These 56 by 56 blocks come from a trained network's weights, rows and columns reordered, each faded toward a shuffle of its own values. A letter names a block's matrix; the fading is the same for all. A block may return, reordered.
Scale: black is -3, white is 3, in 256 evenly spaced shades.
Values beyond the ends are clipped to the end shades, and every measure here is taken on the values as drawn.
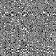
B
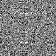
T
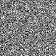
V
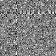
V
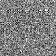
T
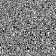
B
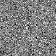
B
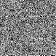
T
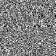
V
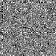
V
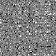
B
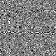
V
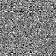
T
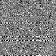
V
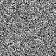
T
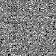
B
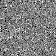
B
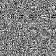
T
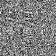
T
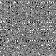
B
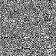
V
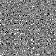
B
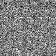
T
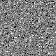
B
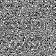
B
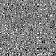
B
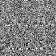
T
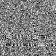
V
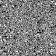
B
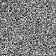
T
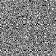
T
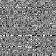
V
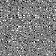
B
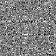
V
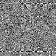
V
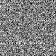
T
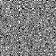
V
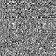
T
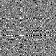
V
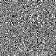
V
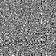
V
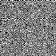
T
